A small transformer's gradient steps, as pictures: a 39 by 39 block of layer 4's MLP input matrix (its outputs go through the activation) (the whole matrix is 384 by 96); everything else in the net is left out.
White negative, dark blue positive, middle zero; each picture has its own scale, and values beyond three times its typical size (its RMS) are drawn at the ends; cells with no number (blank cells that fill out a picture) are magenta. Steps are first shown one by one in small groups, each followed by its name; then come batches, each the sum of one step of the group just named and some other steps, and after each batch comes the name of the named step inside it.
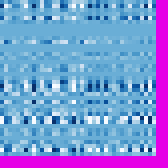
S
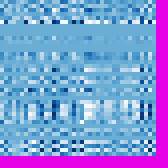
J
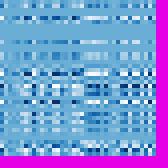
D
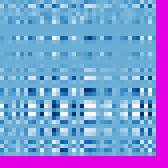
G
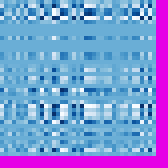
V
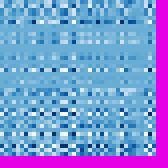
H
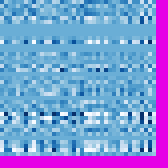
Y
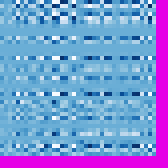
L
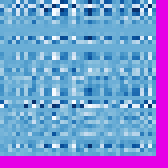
L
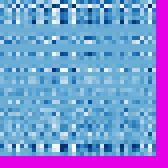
H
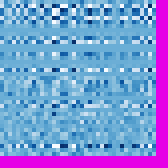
V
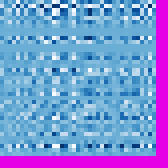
L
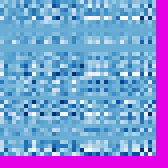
Y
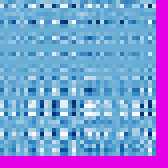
G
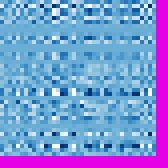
L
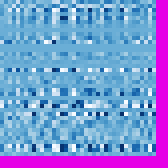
G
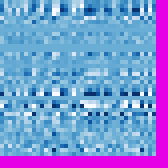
D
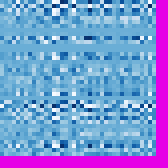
L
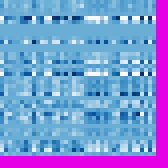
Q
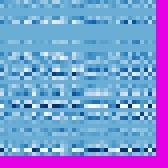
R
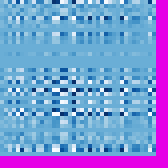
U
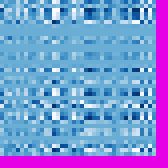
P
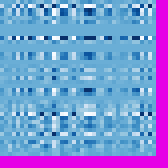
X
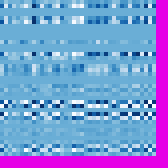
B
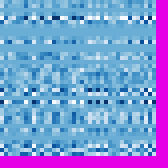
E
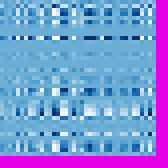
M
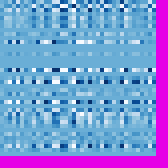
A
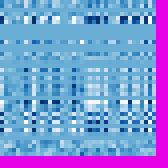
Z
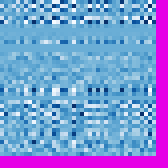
R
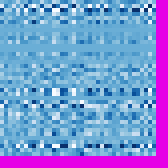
P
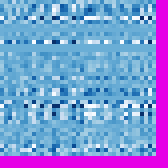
E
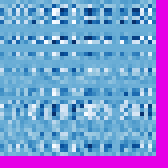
M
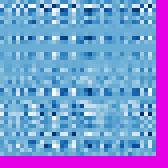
X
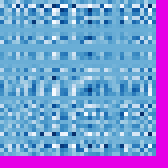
X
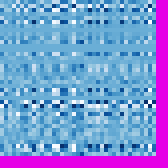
B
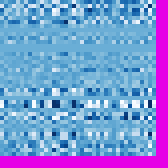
P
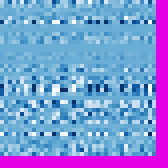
U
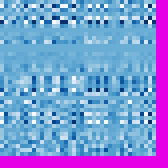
E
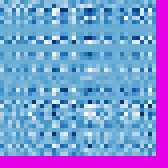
X
